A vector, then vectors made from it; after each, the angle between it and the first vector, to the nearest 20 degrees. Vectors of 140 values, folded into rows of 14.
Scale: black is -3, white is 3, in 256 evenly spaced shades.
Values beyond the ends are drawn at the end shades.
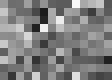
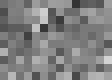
160 degrees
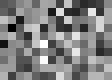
120 degrees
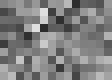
160 degrees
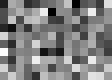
120 degrees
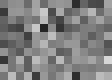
160 degrees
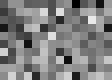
140 degrees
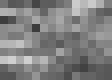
60 degrees
